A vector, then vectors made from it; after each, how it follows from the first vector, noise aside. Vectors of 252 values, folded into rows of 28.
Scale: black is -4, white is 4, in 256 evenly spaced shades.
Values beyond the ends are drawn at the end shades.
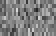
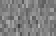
reversed, shrunk.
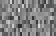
reversed.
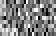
negated, scaled up.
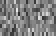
copied.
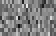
reversed.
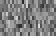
reversed.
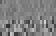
wrapped around, partly zeroed.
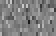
reversed, partly zeroed.
